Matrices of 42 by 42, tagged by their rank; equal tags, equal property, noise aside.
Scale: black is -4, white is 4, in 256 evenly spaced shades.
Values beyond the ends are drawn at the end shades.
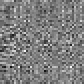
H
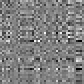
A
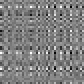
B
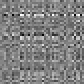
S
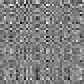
S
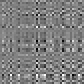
S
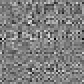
H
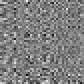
H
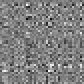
H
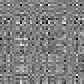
A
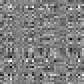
A
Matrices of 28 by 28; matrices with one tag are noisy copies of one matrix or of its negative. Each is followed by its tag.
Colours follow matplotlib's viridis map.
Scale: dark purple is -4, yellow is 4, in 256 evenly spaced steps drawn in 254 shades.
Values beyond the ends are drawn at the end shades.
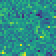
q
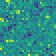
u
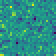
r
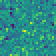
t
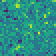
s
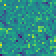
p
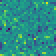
p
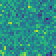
q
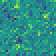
s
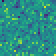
s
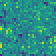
p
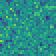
u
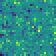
r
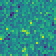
t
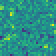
t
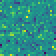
r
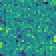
p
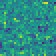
p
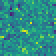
t
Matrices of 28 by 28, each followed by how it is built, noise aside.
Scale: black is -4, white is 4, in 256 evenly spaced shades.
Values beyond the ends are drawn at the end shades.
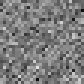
Hankel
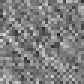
Toeplitz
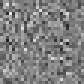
low rank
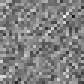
Hankel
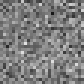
blocks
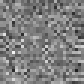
blocks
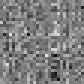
low rank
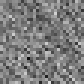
Toeplitz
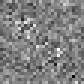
banded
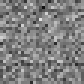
repeating columns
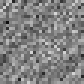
Hankel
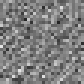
Hankel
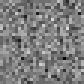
repeating columns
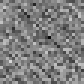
Toeplitz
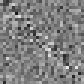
banded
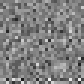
low rank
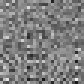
low rank
